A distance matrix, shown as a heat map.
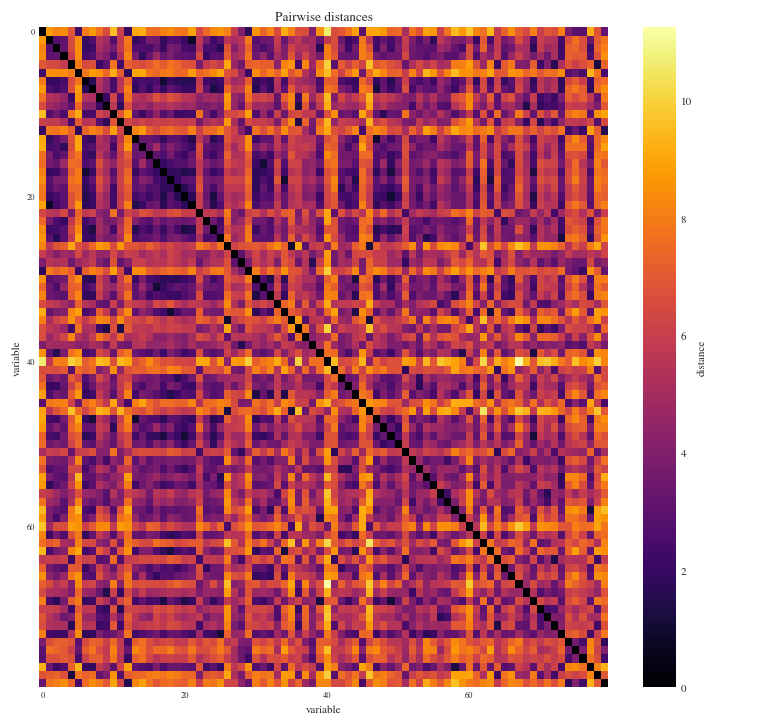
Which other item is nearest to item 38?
28
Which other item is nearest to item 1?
21
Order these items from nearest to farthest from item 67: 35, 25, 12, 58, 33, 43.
25, 43, 33, 58, 12, 35
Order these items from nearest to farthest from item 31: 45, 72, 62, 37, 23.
23, 37, 72, 45, 62
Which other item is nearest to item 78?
4
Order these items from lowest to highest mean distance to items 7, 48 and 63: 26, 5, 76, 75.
26, 76, 75, 5
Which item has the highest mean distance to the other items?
40
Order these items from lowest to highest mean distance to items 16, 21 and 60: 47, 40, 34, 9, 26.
47, 34, 26, 40, 9
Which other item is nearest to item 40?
60
